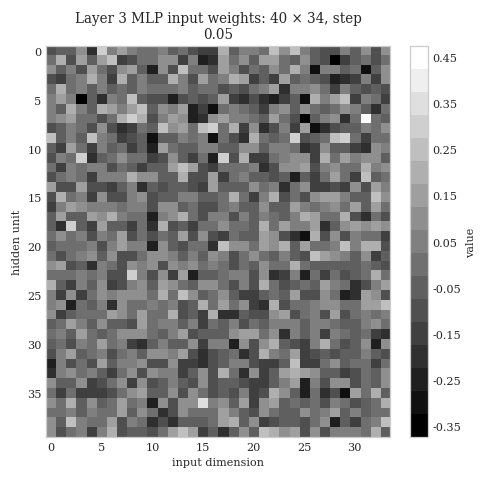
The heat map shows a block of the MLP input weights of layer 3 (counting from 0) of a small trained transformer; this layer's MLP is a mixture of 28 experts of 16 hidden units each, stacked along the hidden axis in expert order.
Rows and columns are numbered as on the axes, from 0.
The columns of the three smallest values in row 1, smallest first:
28, 15, 16
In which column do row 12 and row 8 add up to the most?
13
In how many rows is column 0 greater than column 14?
17
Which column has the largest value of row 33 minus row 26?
2
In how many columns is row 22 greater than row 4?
14
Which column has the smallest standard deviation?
30
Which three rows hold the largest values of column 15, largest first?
36, 8, 26
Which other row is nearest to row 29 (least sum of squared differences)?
4
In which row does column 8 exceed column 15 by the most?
7
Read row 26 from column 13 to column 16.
-0.1 -0.05 0.2 0
